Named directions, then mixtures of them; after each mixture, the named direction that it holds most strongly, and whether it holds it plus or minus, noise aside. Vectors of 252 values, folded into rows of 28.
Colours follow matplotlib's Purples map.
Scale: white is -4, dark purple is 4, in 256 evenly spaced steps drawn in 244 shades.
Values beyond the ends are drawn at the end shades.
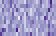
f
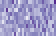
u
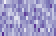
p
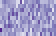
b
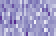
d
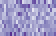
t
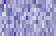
p, minus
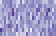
b, plus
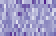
t, plus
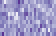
p, plus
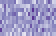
t, minus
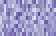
t, plus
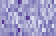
u, minus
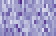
d, minus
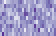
p, plus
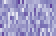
b, minus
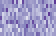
u, plus
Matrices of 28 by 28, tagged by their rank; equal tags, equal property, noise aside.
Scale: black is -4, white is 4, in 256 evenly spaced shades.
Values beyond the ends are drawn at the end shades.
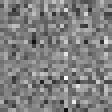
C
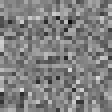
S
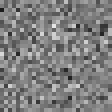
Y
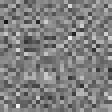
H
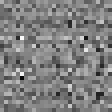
H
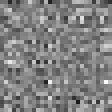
C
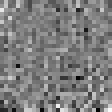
H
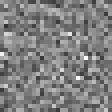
S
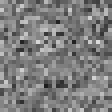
C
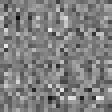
H
